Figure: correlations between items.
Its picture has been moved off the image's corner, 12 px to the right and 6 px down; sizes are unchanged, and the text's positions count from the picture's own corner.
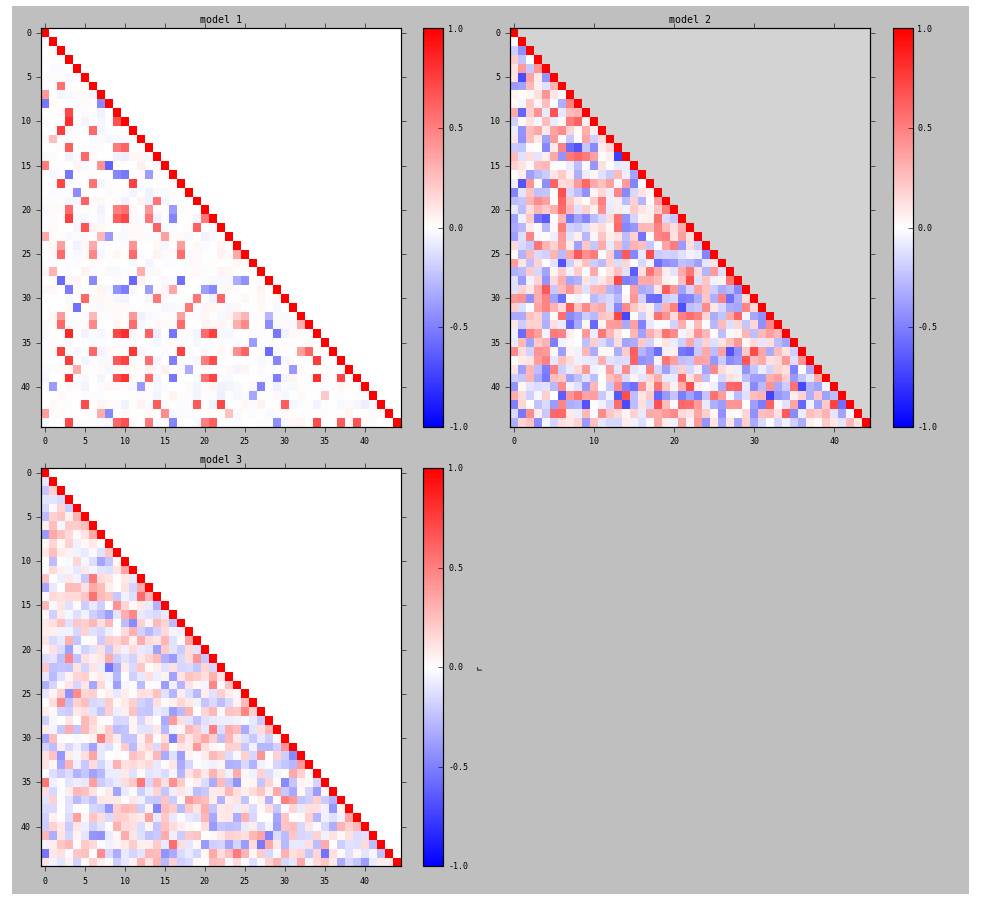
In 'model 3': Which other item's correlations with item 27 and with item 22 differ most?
8
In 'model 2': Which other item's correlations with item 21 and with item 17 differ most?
9
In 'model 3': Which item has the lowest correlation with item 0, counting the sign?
43
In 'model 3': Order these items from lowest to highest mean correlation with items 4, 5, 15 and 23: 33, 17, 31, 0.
33, 0, 31, 17
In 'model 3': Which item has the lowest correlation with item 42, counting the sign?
27
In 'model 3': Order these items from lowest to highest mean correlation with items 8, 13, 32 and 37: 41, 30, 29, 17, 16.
16, 41, 17, 29, 30
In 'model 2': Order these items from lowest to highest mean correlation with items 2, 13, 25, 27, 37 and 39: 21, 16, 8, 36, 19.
36, 16, 8, 19, 21
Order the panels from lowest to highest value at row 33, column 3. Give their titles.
model 1, model 2, model 3
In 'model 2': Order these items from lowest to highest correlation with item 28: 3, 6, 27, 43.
43, 3, 6, 27
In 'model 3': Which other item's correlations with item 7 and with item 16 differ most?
30
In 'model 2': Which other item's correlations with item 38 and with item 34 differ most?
19
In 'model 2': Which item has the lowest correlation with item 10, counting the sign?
33
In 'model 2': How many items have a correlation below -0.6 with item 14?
3
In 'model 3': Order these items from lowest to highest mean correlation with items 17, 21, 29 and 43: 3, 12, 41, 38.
38, 41, 12, 3
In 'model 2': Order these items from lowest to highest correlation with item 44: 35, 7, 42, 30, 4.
30, 35, 4, 7, 42
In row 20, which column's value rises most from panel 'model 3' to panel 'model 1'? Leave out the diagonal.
3
